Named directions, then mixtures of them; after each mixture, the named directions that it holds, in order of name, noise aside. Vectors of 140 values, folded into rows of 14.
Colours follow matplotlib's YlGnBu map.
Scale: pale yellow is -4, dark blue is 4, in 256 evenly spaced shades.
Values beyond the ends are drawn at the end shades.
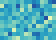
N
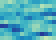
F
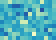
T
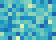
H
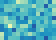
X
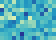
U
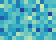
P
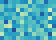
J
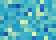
T.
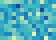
N, T.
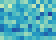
F, P, X.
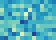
N, T, U.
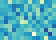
J, T.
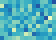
N.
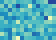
H, N.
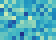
U.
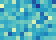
N, U.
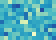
T.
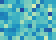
H, J, P.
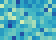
U, X.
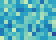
H, J, P.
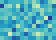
N.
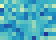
F, U.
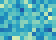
H, N, P.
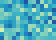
P, X.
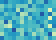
J.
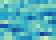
F.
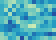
F, H, U.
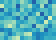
N, P, X.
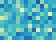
P.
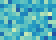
F, J.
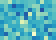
T.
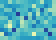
J, T, X.
